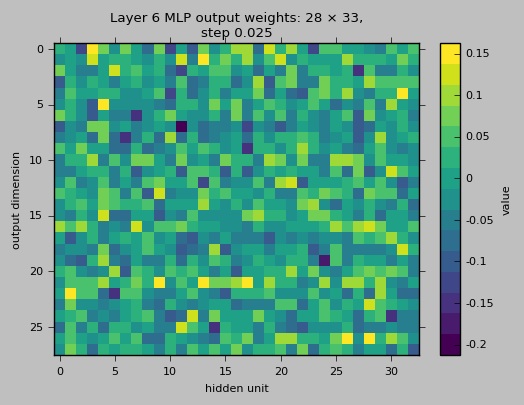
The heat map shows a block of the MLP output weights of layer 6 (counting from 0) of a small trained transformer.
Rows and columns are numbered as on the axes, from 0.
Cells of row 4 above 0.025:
7
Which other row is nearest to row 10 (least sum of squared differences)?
1
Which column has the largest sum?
4
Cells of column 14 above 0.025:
8
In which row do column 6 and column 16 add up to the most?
0
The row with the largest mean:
21
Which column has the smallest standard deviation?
32
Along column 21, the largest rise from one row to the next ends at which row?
26
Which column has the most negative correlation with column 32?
12
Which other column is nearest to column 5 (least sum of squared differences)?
15
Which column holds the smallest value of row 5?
3
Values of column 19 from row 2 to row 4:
0 -0.1 -0.075
